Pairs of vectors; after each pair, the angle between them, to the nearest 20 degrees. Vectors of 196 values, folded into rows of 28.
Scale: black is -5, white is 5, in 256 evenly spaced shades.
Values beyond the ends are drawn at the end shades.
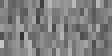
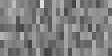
140 degrees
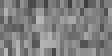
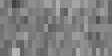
100 degrees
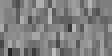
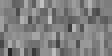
20 degrees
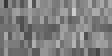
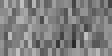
140 degrees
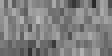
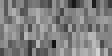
40 degrees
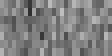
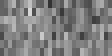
160 degrees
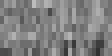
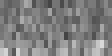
140 degrees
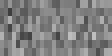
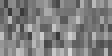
40 degrees
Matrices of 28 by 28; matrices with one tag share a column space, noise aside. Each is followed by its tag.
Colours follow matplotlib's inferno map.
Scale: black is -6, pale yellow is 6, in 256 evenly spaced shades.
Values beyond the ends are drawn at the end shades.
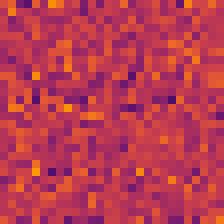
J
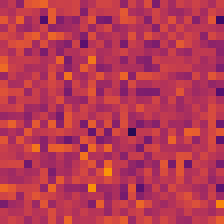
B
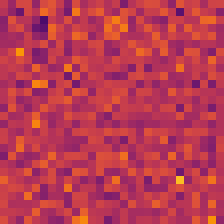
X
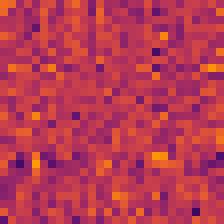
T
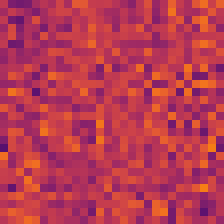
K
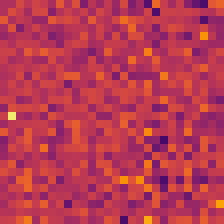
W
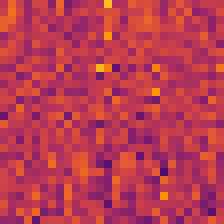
T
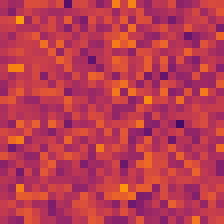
B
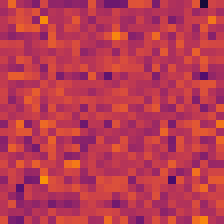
W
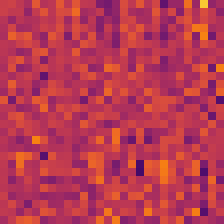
T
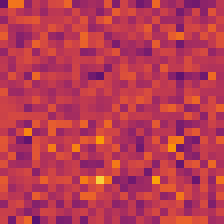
W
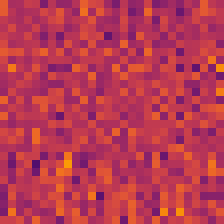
T
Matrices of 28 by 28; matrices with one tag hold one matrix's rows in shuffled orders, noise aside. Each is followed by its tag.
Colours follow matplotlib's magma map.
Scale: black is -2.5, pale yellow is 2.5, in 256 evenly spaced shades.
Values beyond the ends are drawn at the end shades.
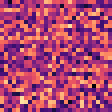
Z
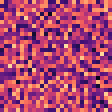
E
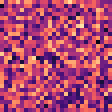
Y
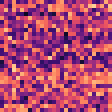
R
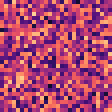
E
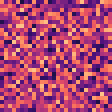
E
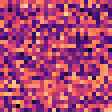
Z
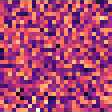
E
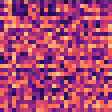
R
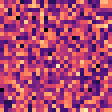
E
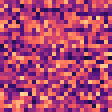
Z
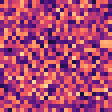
E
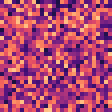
Y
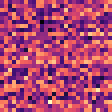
R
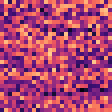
Z
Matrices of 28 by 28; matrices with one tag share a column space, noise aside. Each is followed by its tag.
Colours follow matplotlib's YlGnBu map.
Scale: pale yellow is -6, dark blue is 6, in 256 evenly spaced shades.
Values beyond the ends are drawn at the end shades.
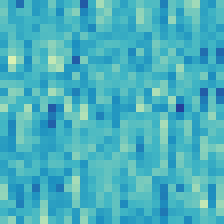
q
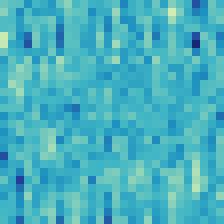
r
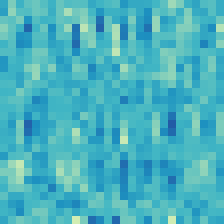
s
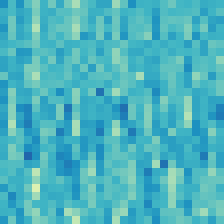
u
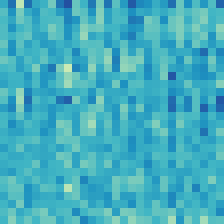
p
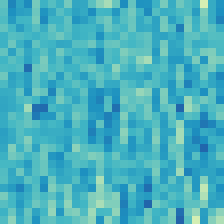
q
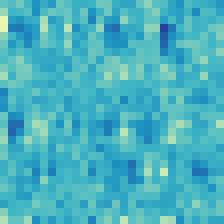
s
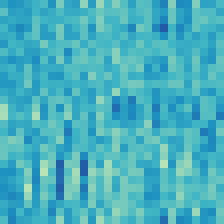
u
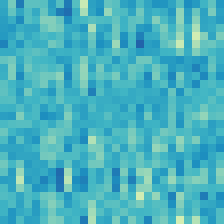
r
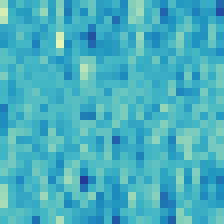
r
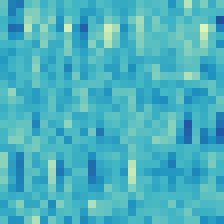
s
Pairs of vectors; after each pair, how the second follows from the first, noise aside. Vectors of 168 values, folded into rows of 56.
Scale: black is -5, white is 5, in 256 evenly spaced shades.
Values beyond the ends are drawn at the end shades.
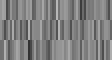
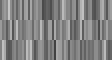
reversed, negated.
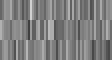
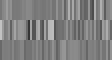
partly zeroed.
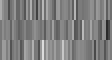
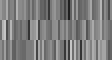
reversed, negated.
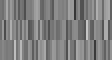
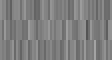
negated, shrunk.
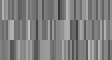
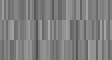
shrunk.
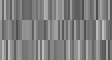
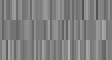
shrunk.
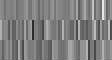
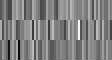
reversed, negated.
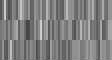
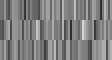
reversed, negated.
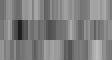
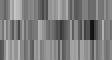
reversed.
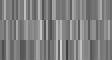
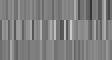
reversed, partly zeroed.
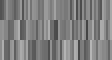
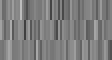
reversed, partly zeroed.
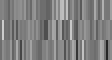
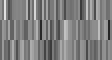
reversed, negated.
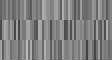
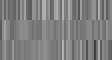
partly zeroed.
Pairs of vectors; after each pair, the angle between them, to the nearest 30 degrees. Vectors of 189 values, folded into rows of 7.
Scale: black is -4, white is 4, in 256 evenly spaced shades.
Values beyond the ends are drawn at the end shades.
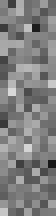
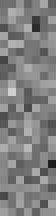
30 degrees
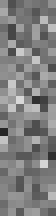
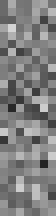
150 degrees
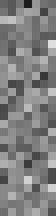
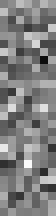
120 degrees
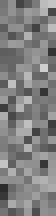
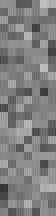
30 degrees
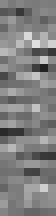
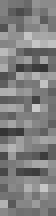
30 degrees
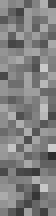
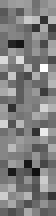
60 degrees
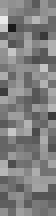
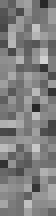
120 degrees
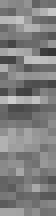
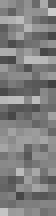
30 degrees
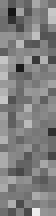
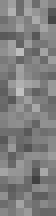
120 degrees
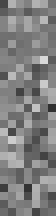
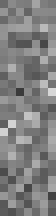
60 degrees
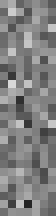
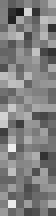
120 degrees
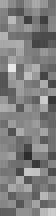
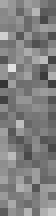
60 degrees
